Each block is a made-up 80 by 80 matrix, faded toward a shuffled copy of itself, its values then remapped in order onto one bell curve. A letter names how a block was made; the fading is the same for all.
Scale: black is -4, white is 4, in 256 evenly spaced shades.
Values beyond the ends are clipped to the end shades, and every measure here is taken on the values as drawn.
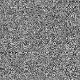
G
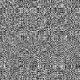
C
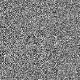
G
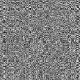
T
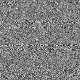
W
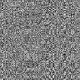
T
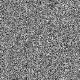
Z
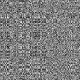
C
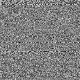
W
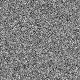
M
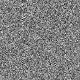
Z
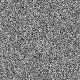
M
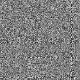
G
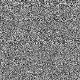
W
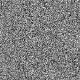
Z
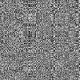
T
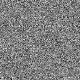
W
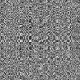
C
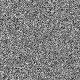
M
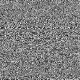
W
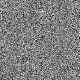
Z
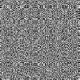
C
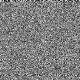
W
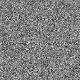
W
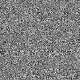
W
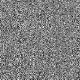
G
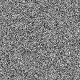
M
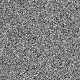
M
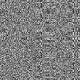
T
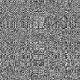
C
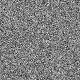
M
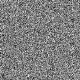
Z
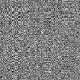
T
